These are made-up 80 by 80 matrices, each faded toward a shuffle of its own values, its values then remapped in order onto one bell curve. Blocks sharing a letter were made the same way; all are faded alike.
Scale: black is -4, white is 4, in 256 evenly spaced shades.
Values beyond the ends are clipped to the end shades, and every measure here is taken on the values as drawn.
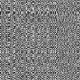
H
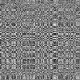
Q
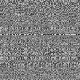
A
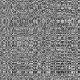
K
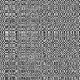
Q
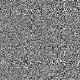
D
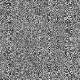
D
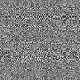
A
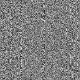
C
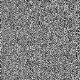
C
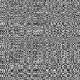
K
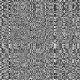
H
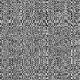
H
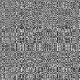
H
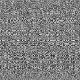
A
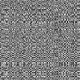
K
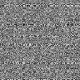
A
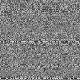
A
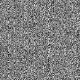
C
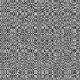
Q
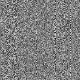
C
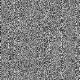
C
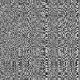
H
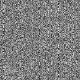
C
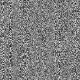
C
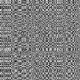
Q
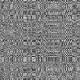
K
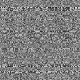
A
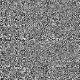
D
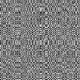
Q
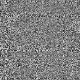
D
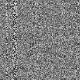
D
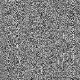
C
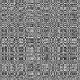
Q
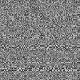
A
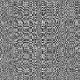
H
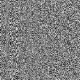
C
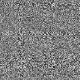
D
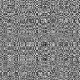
K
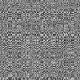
K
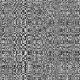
H
